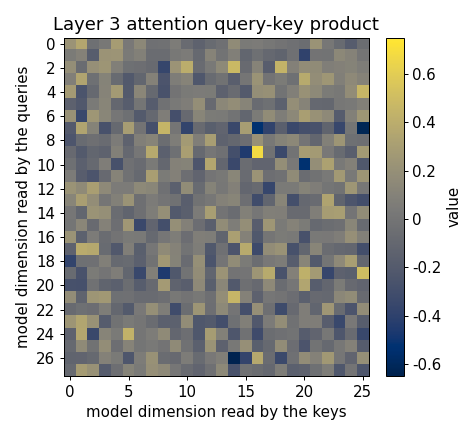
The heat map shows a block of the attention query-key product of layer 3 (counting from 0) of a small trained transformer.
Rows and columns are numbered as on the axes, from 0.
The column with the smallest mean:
6
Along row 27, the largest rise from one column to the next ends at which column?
1
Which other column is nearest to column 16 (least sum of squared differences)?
25
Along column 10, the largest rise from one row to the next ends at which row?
8
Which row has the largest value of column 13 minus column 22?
19
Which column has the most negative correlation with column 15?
16
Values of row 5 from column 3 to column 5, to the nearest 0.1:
0.1 -0.1 -0.2
